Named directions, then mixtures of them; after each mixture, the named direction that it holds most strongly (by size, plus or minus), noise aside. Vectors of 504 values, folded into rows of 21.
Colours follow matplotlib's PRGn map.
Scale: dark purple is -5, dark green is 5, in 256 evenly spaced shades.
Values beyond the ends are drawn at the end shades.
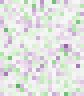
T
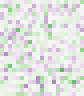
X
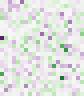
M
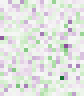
M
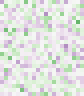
T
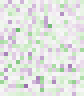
X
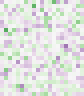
T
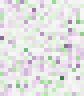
M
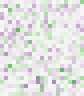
X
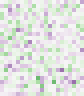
X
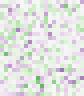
X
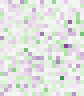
M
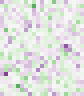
T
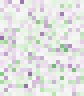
M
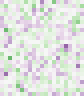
T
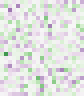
X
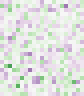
X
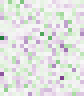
M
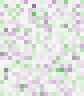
X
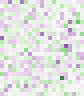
M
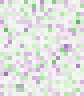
T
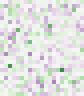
X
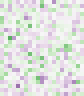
T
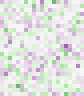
T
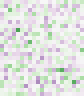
X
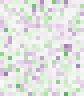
T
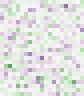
X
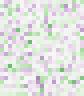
X
